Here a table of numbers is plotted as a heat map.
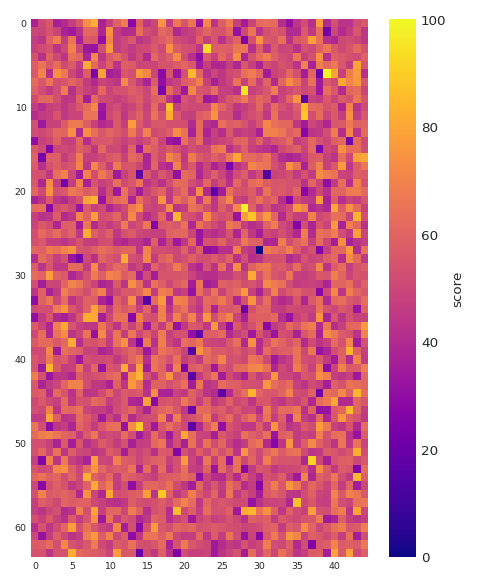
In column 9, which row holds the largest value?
6
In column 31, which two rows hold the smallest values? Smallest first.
18, 36
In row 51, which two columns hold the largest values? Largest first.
43, 28
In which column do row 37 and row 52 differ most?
8
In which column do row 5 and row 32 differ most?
38
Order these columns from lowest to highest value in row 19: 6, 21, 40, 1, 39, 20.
39, 1, 40, 21, 20, 6
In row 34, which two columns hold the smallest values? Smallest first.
28, 43
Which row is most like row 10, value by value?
11
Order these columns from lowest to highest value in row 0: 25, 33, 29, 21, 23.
33, 29, 25, 21, 23
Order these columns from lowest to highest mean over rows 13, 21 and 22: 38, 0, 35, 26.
0, 38, 26, 35
